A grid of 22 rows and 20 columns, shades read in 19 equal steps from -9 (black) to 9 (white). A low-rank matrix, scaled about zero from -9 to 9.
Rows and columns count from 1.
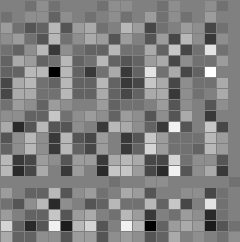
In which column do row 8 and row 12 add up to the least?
5
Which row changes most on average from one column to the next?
21
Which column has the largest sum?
15
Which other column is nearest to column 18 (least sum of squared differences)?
4
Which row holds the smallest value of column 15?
9
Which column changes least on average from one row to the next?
20
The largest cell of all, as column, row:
18, 7
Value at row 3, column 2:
-1
